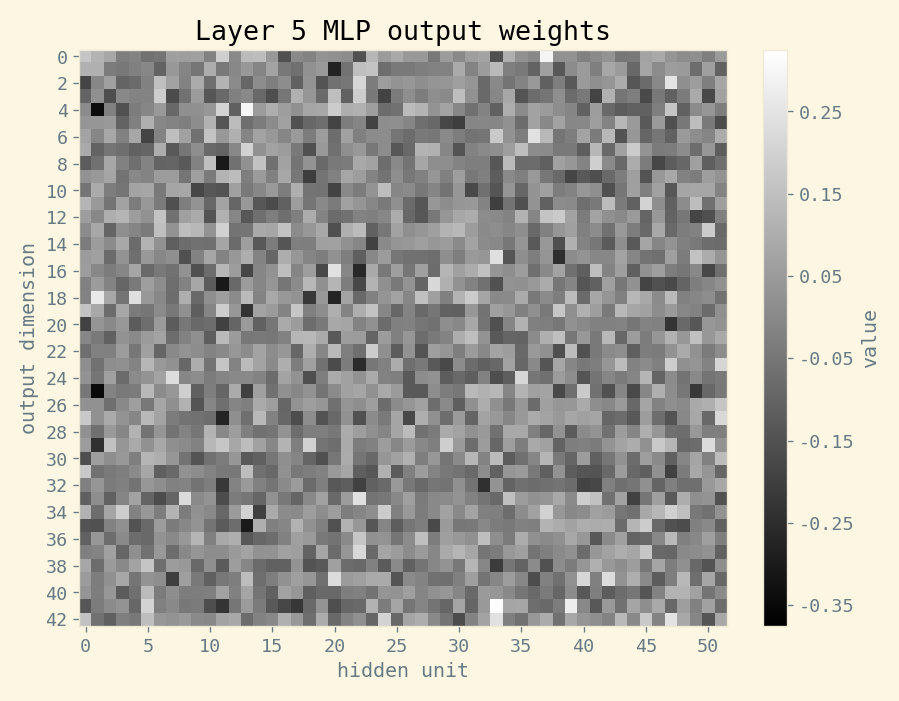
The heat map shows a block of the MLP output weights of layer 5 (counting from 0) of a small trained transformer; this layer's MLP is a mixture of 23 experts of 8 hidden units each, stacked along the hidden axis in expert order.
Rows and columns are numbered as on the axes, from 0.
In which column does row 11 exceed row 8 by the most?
11
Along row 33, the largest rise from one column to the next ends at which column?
8
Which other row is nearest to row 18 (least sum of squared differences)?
37
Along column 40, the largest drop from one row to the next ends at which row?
40
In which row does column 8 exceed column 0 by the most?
33
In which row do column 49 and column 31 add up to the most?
21
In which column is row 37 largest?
22
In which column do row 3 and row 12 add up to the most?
6
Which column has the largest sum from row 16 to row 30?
51
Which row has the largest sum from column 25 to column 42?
18
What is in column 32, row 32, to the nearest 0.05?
-0.25
